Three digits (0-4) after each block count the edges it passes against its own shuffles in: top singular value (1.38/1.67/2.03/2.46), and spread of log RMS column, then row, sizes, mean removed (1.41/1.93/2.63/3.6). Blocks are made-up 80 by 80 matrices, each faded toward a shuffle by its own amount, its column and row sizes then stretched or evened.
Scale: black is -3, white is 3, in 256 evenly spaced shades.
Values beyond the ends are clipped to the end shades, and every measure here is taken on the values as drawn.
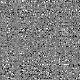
0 2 3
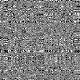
4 1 3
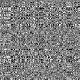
4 0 3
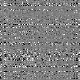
3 2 4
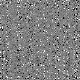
1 3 1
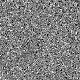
1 0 0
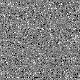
1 0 2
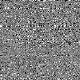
2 1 3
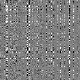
4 4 2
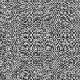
4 1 1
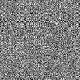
3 0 2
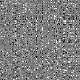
3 3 1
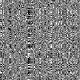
4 3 0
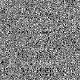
2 2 2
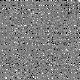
2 2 3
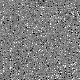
1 1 0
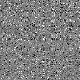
3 1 1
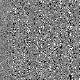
0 3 0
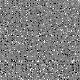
2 1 2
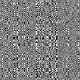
4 4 2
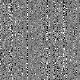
1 4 1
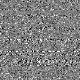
1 0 3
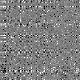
4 2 3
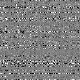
2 2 4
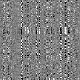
4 4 1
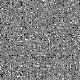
1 1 2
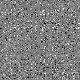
2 2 2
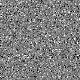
0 0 2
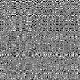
4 0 3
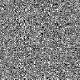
2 2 1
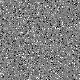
0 1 0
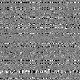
4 1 4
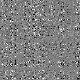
0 3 3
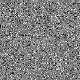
2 0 2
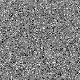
1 0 1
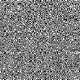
3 1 2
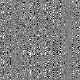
3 4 2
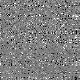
2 2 3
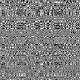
4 0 4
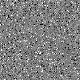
2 0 1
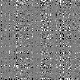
2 4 3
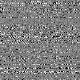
0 0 4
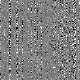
1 4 1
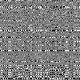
4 0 4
